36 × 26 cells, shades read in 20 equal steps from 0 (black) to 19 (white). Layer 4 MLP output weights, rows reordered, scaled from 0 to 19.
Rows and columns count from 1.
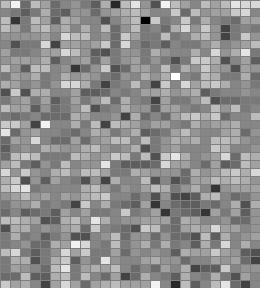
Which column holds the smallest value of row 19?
15
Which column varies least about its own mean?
6
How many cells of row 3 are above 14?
2
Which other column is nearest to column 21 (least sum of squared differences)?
14
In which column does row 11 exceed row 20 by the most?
7
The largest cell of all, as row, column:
10, 18
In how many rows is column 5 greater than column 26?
16
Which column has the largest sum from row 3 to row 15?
21
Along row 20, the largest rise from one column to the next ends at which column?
17
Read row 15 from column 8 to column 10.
13 12 10
